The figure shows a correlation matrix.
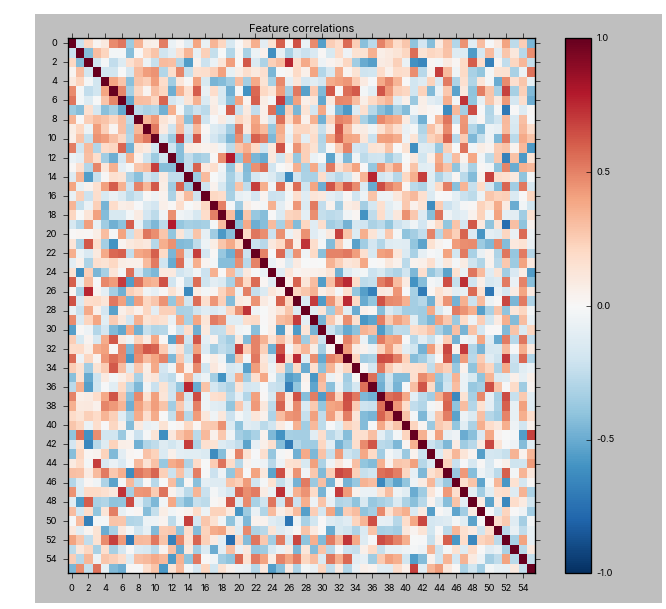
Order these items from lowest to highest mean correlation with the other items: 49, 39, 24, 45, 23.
24, 49, 23, 39, 45
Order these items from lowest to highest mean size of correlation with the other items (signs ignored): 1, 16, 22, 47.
16, 1, 47, 22
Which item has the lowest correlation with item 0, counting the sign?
30
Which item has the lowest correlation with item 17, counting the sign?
43
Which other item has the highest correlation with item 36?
14
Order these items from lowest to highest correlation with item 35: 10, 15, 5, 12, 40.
40, 12, 15, 5, 10
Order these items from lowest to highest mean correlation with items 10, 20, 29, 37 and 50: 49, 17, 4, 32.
49, 17, 4, 32
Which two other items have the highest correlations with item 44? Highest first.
3, 18
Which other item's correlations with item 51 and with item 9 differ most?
10
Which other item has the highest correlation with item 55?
41
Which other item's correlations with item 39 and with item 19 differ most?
52
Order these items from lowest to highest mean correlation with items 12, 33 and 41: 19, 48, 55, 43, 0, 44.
48, 43, 0, 19, 55, 44
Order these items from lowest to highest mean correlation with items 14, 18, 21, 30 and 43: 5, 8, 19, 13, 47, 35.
5, 13, 8, 47, 35, 19
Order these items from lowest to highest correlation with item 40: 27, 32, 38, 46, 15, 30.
46, 30, 32, 15, 38, 27
